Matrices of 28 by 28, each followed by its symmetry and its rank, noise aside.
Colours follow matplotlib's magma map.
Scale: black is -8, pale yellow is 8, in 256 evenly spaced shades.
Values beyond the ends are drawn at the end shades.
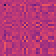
symmetric, rank two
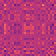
no symmetry, rank two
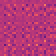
antisymmetric, rank two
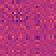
no symmetry, rank four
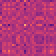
symmetric, rank two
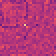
symmetric, rank four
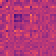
symmetric, rank two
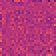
antisymmetric, rank four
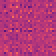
no symmetry, rank three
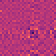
symmetric, rank two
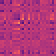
symmetric, rank two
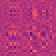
no symmetry, rank three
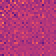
symmetric, rank four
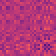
symmetric, rank two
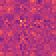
symmetric, rank four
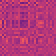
symmetric, rank two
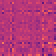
antisymmetric, rank two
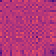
symmetric, rank two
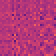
no symmetry, rank three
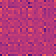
no symmetry, rank two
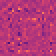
no symmetry, rank four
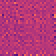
antisymmetric, rank four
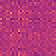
no symmetry, rank three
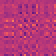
antisymmetric, rank two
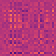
no symmetry, rank two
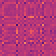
symmetric, rank two
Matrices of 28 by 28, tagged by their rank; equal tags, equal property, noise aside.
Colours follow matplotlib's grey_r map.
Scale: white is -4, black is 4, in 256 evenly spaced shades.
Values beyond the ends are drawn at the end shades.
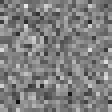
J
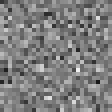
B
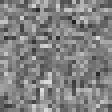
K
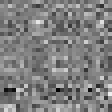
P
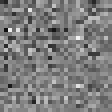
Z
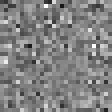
K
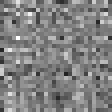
P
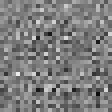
P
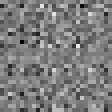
P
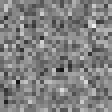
B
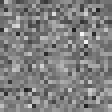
B
